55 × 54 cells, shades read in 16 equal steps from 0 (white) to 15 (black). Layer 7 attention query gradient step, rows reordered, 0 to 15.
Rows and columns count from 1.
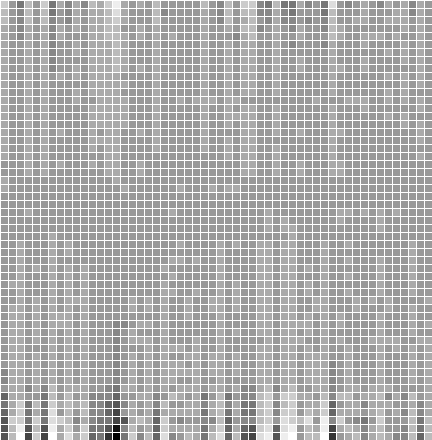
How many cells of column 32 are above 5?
34
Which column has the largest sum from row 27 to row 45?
15
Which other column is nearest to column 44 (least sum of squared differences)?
25
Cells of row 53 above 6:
20
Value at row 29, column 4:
6
